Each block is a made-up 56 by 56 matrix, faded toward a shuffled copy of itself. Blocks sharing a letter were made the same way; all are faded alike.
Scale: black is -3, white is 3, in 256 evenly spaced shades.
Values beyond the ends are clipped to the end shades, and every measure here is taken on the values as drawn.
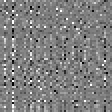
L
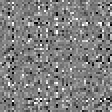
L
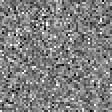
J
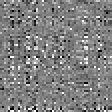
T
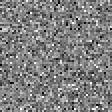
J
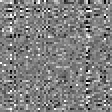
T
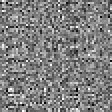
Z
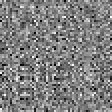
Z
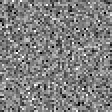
J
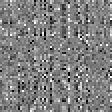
T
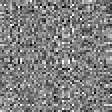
Z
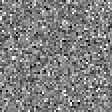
J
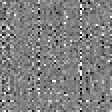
T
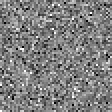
J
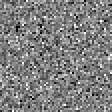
J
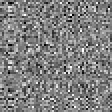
Z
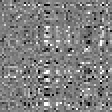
L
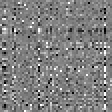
L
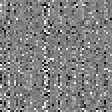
L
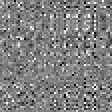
L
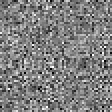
Z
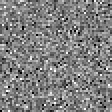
J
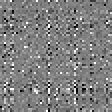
L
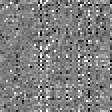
T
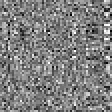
Z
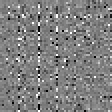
T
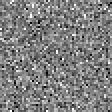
J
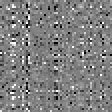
L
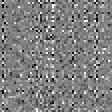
L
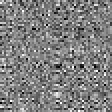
Z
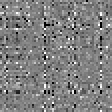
L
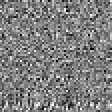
Z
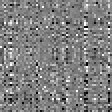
T
